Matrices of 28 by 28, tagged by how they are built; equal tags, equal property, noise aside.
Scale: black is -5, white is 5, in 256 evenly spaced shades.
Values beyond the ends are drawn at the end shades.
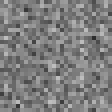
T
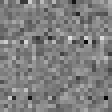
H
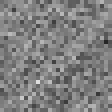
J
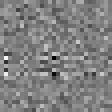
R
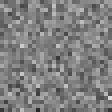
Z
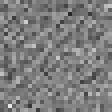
J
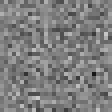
T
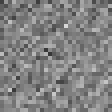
J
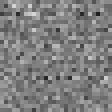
H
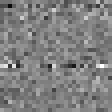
H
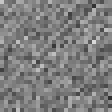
J
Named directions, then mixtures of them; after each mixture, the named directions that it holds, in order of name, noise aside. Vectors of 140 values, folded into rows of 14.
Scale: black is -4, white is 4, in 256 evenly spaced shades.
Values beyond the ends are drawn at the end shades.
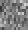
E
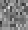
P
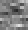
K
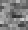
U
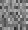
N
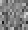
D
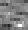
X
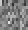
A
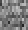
A, K.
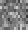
N, U.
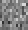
A, D, P.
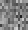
N, U.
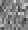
E.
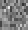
P.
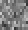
D, U, X.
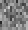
P.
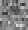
A, K, P.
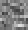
D, K, X.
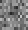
K, N, U.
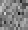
E.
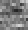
K.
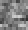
U.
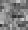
U.
